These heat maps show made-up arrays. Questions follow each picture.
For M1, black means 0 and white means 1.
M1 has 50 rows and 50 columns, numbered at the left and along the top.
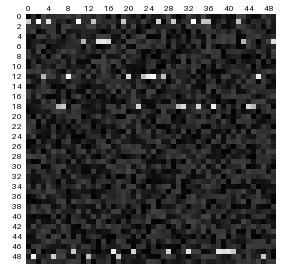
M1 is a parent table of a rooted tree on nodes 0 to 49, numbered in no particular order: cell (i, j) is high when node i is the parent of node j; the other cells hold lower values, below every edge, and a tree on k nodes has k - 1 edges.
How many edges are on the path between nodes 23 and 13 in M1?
4
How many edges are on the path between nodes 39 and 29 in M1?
4
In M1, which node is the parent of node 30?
18
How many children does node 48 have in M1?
5
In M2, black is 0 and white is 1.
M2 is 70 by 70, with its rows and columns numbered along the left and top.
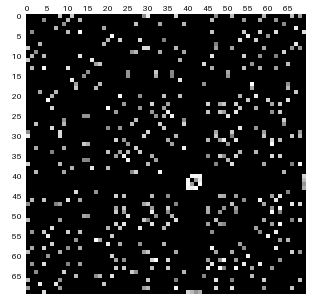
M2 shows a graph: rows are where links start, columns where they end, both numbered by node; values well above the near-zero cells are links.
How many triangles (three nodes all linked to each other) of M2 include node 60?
3
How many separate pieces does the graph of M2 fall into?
3
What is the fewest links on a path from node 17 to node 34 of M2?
6
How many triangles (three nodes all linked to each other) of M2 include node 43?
6
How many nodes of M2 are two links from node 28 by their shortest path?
2
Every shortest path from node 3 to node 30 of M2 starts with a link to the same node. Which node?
node 7
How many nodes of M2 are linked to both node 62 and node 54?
6
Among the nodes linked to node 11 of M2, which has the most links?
node 0
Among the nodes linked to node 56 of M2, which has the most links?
node 63
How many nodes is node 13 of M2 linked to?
7
